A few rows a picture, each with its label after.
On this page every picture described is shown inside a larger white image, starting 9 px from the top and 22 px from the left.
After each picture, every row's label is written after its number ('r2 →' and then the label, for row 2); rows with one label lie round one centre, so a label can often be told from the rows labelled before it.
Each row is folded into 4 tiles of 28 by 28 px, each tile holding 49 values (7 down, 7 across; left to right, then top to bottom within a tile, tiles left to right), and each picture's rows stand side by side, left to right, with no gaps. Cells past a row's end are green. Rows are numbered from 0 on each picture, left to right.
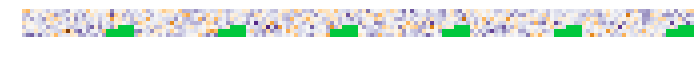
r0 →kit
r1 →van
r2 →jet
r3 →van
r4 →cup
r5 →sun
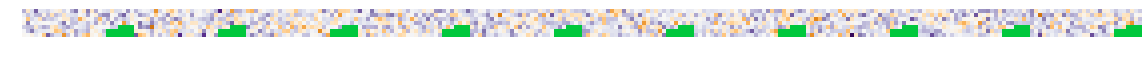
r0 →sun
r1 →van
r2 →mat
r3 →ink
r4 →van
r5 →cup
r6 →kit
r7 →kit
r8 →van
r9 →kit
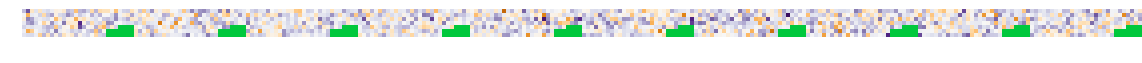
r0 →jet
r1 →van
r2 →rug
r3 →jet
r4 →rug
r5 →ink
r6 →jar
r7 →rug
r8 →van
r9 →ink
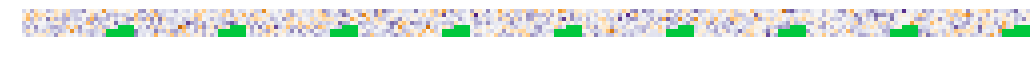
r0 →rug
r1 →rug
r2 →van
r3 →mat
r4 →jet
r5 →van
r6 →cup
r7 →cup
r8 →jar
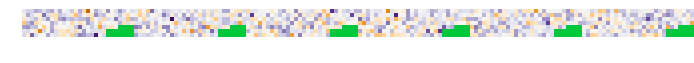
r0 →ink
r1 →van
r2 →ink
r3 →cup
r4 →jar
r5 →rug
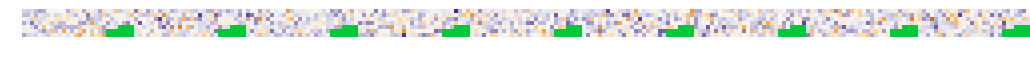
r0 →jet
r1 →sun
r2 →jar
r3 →jet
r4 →rug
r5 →jet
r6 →ink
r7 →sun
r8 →cup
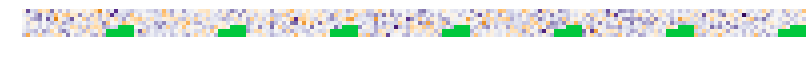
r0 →jar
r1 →ink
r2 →cup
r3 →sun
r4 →cup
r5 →rug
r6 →cup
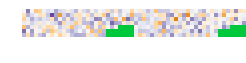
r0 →rug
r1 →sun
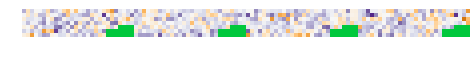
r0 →sun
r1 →van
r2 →cup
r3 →sun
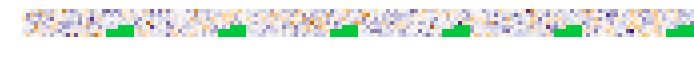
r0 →jar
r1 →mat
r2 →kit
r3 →van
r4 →cup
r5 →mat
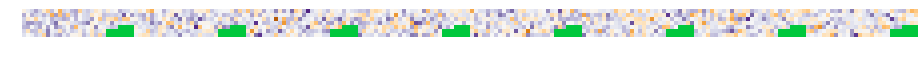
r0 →sun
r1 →rug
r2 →jet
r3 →rug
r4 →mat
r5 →jar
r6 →rug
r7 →sun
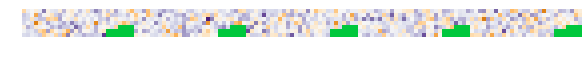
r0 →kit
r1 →rug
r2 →jet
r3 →kit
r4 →cup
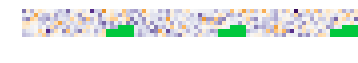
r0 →kit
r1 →jet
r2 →rug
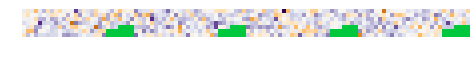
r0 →van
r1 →rug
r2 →ink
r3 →sun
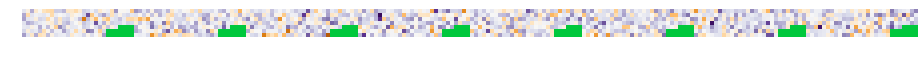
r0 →sun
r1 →cup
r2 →jet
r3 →mat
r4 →jet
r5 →rug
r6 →cup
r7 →ink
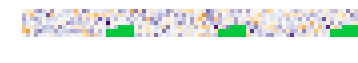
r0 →jet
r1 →rug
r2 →van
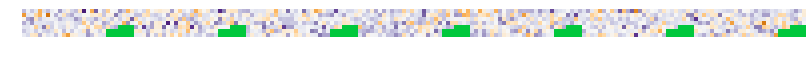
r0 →rug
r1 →ink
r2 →cup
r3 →sun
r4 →van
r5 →ink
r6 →jet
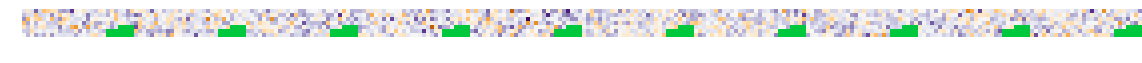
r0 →sun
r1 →kit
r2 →kit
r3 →rug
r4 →jar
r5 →jet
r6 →sun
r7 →sun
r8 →jet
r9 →jet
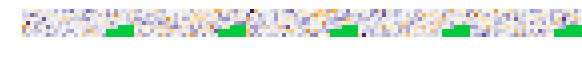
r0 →sun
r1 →jet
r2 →jet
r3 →mat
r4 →van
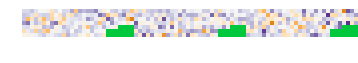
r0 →sun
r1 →kit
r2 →van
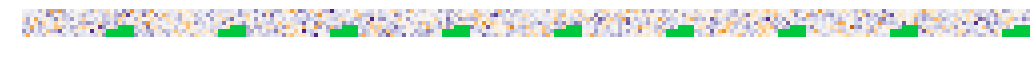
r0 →cup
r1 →ink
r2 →rug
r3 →jar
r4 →mat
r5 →sun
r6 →rug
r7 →rug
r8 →kit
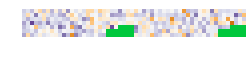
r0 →jar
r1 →cup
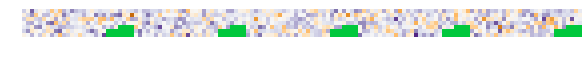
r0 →cup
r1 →jar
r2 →ink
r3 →van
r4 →cup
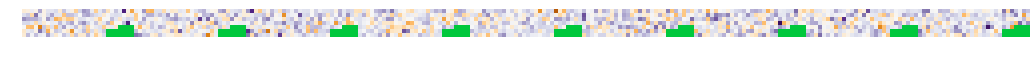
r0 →jet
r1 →rug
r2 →rug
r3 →mat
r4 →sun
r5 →kit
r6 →jet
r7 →van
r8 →jar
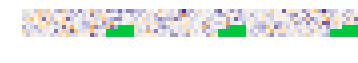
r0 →ink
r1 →ink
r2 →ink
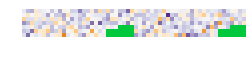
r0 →rug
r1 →kit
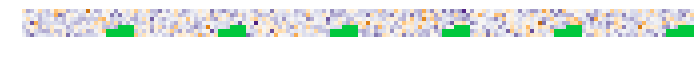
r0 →jar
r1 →mat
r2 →jar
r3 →kit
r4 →van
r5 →cup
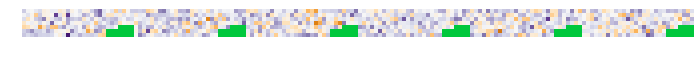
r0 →kit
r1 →ink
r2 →ink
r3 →ink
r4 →mat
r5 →van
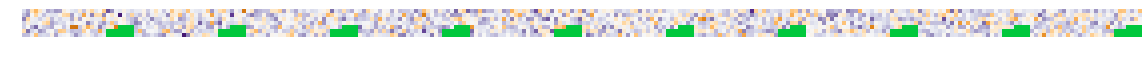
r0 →ink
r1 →sun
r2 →ink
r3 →cup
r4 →jet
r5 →jet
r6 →kit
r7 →jet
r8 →van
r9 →sun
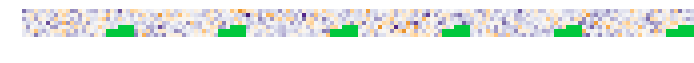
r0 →van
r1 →sun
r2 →jet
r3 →jet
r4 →jar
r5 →mat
